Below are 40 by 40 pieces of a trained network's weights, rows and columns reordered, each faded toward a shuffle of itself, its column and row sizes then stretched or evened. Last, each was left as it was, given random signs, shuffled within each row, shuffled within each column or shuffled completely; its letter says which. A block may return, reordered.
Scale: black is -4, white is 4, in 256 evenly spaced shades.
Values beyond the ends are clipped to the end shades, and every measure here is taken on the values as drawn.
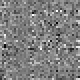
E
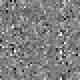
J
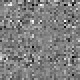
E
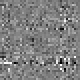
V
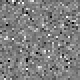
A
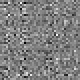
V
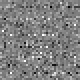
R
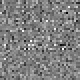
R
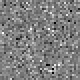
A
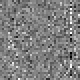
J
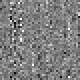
J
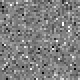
A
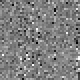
J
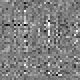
V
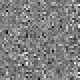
J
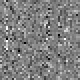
J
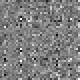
E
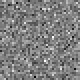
A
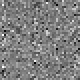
J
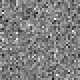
J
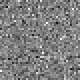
R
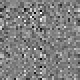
V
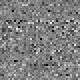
R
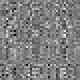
V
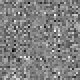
E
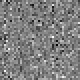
J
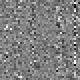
J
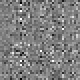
V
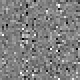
J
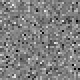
A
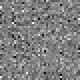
J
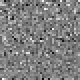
R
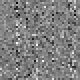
J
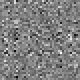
V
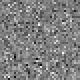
J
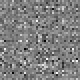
V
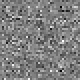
V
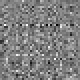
V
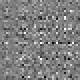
V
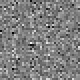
J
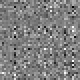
E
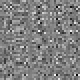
V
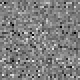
R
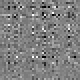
V
